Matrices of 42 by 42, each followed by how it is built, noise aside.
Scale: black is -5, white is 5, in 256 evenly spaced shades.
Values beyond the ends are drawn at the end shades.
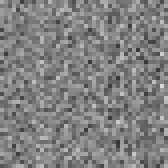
repeating rows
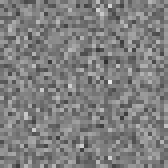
repeating rows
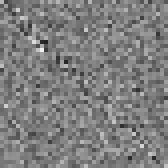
banded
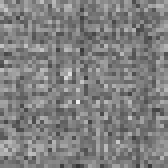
blocks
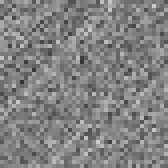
Hankel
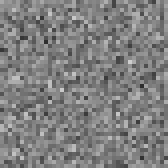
repeating rows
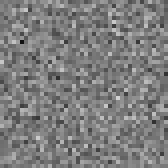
repeating rows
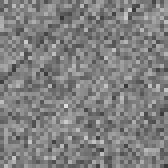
Hankel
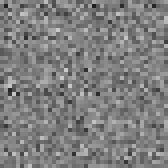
uneven rows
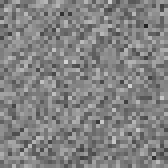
Hankel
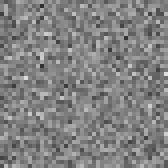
repeating rows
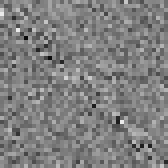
banded
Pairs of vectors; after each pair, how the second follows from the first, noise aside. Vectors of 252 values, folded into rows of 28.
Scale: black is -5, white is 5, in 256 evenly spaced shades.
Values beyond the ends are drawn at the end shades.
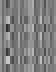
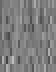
negated, partly zeroed.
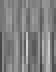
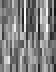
wrapped around, scaled up.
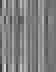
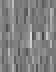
wrapped around, partly zeroed.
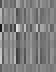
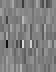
wrapped around, partly zeroed.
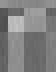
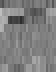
negated, partly zeroed.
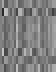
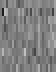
partly zeroed.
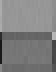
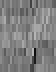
wrapped around, partly zeroed.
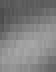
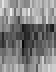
wrapped around, scaled up.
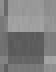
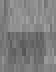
shrunk.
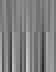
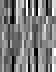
wrapped around, scaled up.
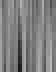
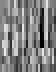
wrapped around, scaled up.
